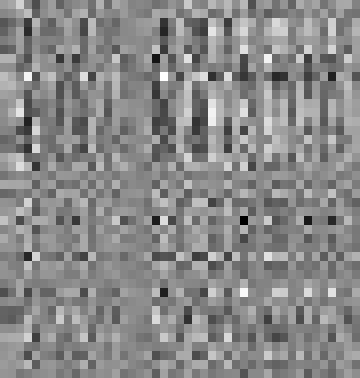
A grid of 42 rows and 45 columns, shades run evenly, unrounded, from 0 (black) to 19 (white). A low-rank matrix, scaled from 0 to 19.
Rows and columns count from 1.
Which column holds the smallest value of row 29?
4
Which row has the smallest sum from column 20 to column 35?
25
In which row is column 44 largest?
7
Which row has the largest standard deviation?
9
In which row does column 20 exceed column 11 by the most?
33
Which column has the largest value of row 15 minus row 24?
5
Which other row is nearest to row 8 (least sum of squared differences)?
42
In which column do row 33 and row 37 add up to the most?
31
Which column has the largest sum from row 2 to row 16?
27
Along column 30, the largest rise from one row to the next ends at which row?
29
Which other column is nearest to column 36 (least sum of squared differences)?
23
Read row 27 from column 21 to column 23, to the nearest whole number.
14 10 9
